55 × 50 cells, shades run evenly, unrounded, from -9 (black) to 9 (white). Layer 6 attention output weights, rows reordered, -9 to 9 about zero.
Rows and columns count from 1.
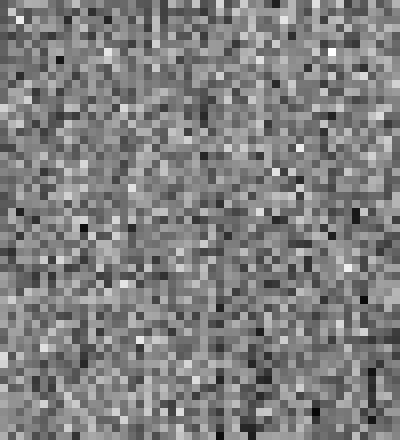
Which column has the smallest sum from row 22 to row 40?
28
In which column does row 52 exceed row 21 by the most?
23
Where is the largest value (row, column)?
7, 42
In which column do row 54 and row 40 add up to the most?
12
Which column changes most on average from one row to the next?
46
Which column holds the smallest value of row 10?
3
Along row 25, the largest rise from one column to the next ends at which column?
39
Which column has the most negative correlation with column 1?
32
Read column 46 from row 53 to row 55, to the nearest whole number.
-2 3 -4
